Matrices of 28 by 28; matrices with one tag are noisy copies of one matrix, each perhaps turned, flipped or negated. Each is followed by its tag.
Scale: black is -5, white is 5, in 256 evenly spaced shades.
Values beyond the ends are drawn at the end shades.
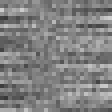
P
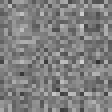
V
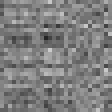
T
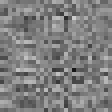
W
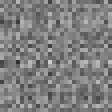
V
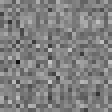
V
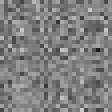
V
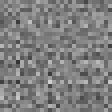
V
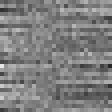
P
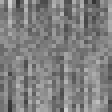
P
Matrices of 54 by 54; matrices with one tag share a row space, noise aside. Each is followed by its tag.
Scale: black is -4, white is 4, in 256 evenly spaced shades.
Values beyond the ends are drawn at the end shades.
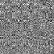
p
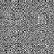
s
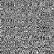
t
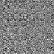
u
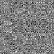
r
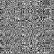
t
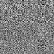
s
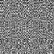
p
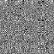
s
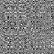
u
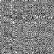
r
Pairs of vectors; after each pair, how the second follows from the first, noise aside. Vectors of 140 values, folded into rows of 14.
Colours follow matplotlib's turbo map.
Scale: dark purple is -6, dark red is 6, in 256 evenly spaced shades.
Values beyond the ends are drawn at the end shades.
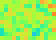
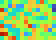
reversed, scaled up.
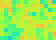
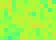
shrunk.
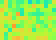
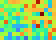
reversed, scaled up.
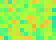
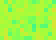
negated, shrunk.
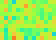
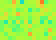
reversed, partly zeroed.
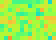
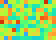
reversed, scaled up.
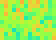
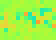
wrapped around, negated, partly zeroed.
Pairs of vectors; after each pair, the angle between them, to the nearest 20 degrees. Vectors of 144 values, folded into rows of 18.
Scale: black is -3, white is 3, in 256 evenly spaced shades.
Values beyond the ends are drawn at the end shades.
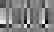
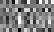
100 degrees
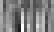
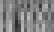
40 degrees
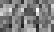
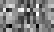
60 degrees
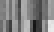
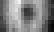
120 degrees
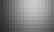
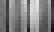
60 degrees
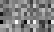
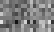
160 degrees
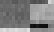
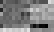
20 degrees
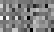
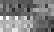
60 degrees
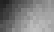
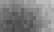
80 degrees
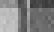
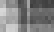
20 degrees
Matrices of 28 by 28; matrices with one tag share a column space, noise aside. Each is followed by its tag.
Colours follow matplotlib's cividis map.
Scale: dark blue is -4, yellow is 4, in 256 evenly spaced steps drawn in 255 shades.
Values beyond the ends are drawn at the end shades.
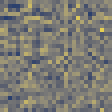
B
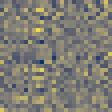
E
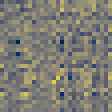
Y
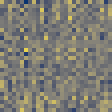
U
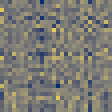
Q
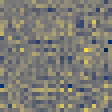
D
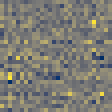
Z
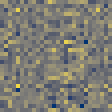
D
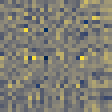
Q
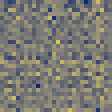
E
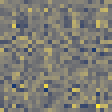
D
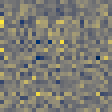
Z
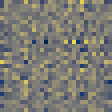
Y
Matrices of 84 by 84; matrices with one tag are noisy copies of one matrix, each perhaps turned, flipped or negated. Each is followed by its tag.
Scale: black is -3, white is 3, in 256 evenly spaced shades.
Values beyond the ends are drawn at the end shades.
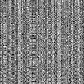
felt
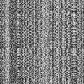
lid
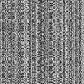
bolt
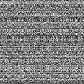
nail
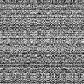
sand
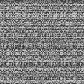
nail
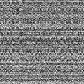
bolt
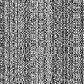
sand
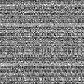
felt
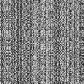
sand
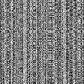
felt
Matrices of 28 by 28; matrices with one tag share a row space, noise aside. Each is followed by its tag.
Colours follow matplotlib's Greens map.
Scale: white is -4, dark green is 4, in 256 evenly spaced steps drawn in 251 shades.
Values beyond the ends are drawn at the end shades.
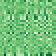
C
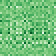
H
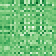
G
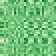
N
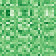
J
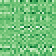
G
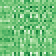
G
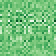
H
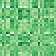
J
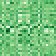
J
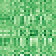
G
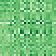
G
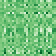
C
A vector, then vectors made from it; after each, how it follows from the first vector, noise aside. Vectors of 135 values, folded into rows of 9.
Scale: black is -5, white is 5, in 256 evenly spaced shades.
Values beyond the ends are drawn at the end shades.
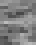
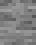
wrapped around, shrunk.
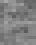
reversed, shrunk.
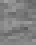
reversed, shrunk.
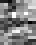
reversed, negated, scaled up.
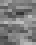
copied.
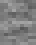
reversed, shrunk.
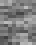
copied.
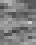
reversed.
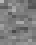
reversed, partly zeroed.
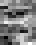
scaled up.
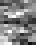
negated, scaled up.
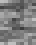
wrapped around, negated.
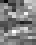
reversed, negated, scaled up.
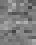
reversed, partly zeroed.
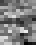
negated, scaled up.
